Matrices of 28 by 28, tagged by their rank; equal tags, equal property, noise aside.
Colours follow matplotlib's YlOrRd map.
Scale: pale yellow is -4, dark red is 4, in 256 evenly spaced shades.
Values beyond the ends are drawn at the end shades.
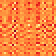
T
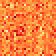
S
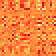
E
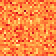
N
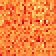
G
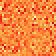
N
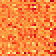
S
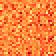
N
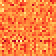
G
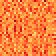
G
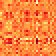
E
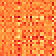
T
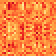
E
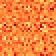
G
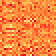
G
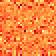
N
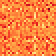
S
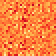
N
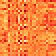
E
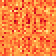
G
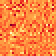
G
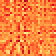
E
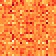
E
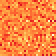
N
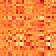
E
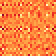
T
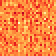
N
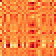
T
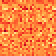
N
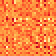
E
